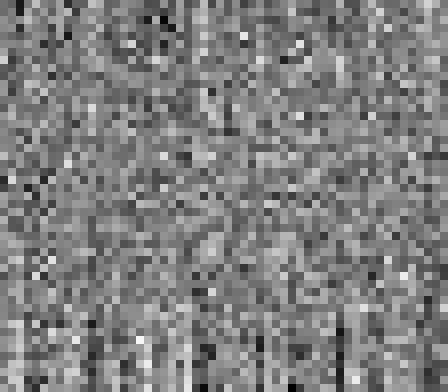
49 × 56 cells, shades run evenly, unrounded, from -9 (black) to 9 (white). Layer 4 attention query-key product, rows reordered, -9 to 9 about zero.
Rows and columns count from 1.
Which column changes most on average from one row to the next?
7
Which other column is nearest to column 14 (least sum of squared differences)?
44
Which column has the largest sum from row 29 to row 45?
3
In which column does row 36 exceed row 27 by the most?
48
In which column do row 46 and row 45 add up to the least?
43
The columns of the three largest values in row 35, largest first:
51, 5, 36
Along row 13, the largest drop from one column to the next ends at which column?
6
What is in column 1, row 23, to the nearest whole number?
-6
